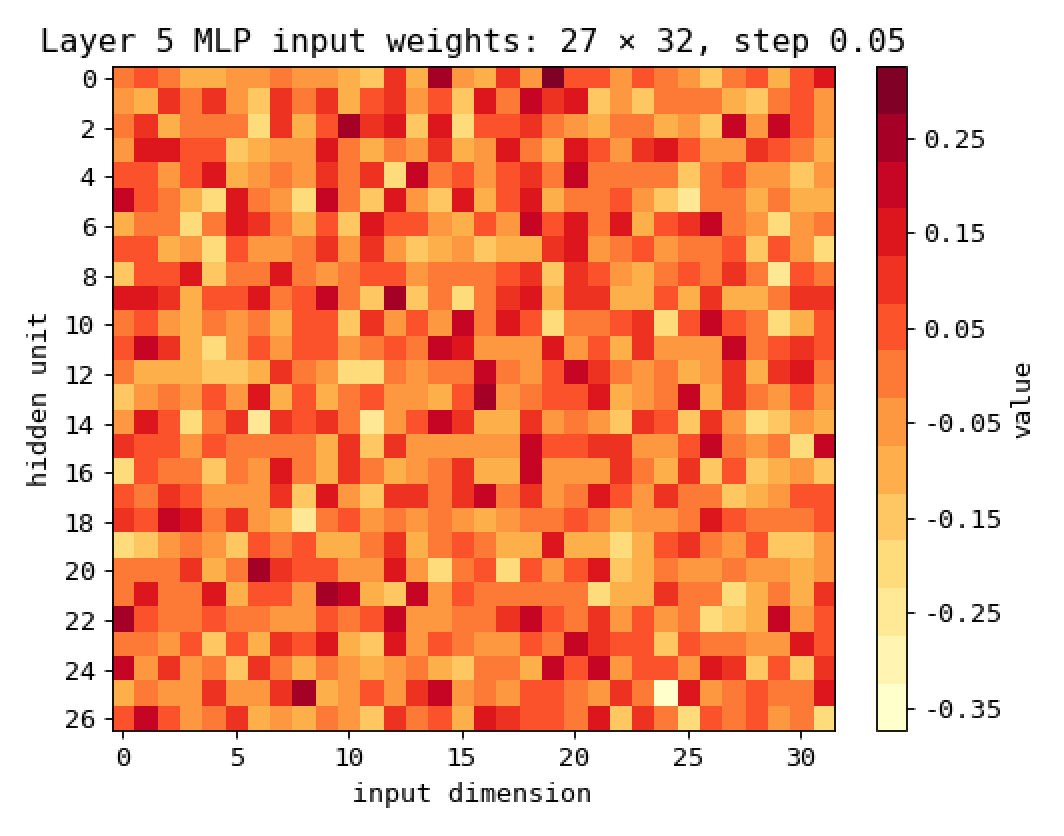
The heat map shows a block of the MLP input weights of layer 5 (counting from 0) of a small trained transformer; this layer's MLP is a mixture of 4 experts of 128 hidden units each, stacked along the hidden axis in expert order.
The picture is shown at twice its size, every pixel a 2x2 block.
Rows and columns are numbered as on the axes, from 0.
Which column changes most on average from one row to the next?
0
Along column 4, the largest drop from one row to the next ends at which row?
5
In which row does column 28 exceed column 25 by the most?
26
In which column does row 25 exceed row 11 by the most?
4
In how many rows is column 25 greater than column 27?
12
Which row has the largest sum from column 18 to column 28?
6
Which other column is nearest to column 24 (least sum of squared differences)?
2
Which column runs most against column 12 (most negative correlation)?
13
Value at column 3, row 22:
0
